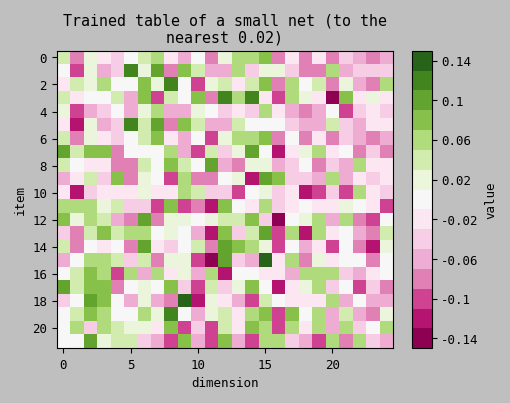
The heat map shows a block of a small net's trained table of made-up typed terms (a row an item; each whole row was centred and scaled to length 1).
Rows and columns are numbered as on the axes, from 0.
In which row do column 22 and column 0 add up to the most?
8
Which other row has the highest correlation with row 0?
6
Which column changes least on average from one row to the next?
23
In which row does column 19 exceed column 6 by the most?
16
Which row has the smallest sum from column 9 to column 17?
11
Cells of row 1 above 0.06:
3
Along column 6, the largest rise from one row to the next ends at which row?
12
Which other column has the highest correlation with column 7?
5
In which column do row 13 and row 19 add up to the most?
15
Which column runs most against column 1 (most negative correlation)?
10
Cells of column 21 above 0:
6
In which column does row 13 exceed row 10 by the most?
19
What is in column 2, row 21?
0.1
